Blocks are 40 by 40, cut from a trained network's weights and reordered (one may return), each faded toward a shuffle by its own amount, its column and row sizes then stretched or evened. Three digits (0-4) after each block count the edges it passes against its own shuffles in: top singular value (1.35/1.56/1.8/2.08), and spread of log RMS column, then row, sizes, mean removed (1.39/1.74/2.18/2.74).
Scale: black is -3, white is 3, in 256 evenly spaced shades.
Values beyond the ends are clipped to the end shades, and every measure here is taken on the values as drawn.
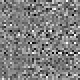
2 3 3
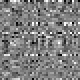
4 1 4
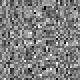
4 1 0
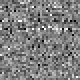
3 0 2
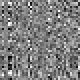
4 4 1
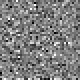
1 0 0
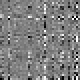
4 4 2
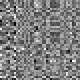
4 2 1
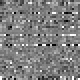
2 0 4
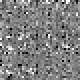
0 3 3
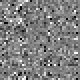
0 3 2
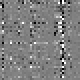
2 4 2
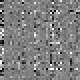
2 4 2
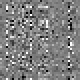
3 4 1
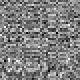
4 0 2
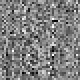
3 2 1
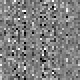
0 4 0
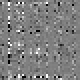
2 4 2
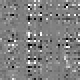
3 4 3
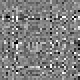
2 3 3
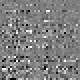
1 3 4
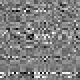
3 0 4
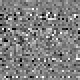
0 0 4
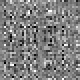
3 4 2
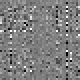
3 4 2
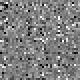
0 2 3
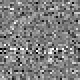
2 0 3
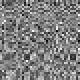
4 1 1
